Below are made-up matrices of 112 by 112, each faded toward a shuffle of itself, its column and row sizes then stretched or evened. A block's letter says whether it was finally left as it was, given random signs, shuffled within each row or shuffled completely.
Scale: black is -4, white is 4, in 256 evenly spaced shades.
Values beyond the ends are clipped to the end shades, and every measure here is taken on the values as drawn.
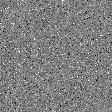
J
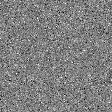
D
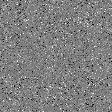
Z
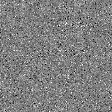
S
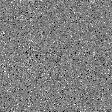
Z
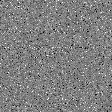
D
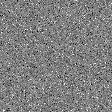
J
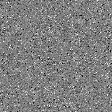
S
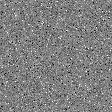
J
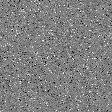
D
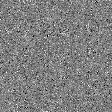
Z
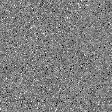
Z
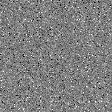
S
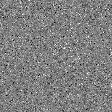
D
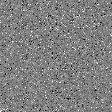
Z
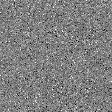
Z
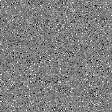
S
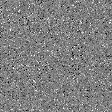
S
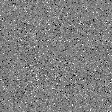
Z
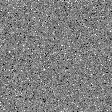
J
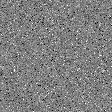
J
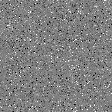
Z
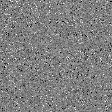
Z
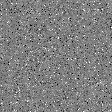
Z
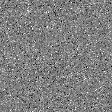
D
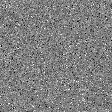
D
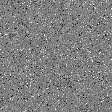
D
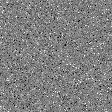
J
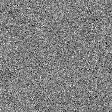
Z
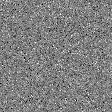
J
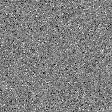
D
